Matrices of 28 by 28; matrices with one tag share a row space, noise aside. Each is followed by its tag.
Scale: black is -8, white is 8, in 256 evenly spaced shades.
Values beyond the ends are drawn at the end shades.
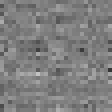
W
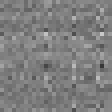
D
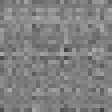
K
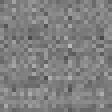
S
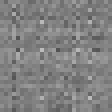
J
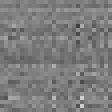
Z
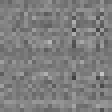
D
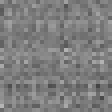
K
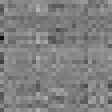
W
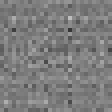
S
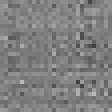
Z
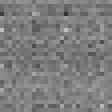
K
